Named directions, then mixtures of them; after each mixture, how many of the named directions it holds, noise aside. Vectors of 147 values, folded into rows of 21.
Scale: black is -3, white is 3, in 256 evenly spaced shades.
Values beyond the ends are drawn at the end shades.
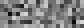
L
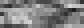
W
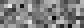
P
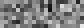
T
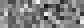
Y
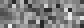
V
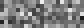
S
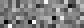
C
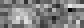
three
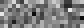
three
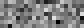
four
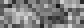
three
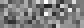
four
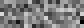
three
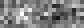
four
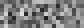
two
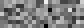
four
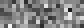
one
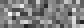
one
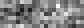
four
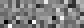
one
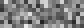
three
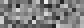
four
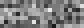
four
